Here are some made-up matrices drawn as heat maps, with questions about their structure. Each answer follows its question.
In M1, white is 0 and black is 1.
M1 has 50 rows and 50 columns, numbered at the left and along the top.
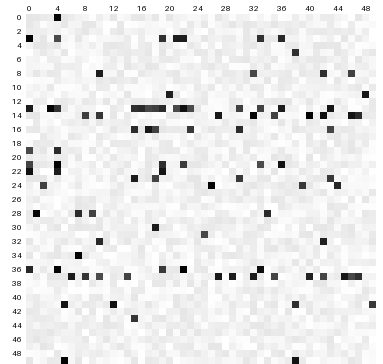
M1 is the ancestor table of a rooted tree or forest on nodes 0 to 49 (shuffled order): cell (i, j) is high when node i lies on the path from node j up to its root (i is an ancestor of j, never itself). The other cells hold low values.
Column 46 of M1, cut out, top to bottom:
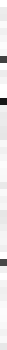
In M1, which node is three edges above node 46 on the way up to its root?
37
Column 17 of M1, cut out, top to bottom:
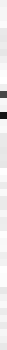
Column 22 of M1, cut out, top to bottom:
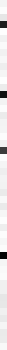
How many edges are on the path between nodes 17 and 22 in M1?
6
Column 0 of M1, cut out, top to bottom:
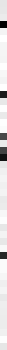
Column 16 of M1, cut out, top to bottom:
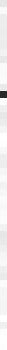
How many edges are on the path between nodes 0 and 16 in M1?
7
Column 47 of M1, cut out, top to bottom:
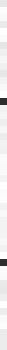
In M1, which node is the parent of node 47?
14
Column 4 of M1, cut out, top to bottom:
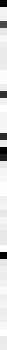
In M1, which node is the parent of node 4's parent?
19
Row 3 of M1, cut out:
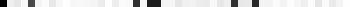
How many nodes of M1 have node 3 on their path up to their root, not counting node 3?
7
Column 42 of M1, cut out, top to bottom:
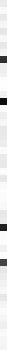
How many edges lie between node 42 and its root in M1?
4
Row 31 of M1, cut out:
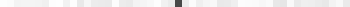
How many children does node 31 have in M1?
1
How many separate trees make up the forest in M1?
7
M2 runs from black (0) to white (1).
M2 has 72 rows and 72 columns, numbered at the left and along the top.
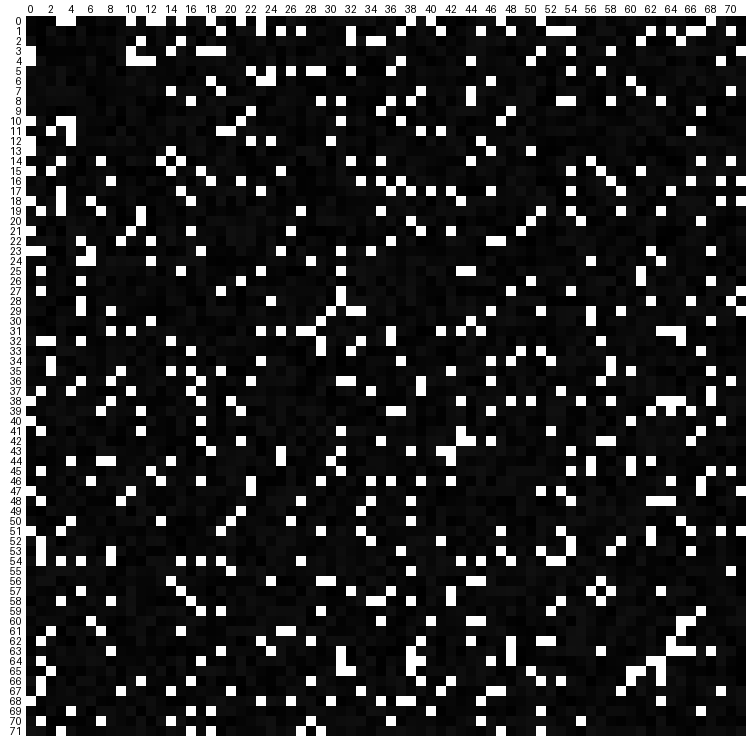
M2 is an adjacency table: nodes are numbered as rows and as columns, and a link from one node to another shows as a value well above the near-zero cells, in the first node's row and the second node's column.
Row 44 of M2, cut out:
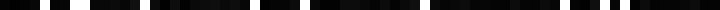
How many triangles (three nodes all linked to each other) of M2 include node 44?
3
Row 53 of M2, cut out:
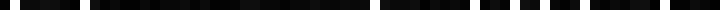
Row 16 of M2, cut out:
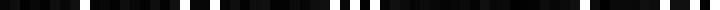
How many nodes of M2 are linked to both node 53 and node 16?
4
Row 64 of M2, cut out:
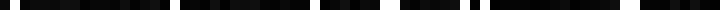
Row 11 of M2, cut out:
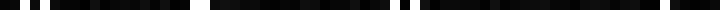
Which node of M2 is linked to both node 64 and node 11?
node 39
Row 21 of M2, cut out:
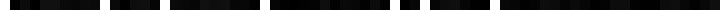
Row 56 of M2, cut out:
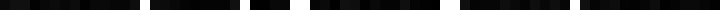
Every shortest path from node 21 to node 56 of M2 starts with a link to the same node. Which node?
node 42
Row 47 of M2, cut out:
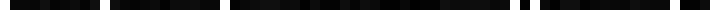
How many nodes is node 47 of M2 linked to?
7
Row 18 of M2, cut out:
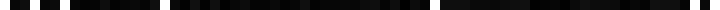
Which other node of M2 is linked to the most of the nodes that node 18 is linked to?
node 51
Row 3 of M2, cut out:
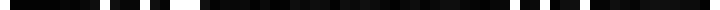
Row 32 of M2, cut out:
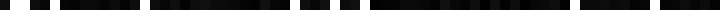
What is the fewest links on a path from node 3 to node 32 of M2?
2
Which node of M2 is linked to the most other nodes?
node 1
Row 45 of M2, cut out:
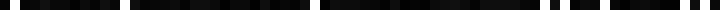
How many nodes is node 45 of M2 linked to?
8
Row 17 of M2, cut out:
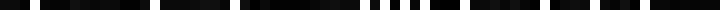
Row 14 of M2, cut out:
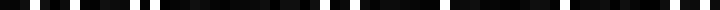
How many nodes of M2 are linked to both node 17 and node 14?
2
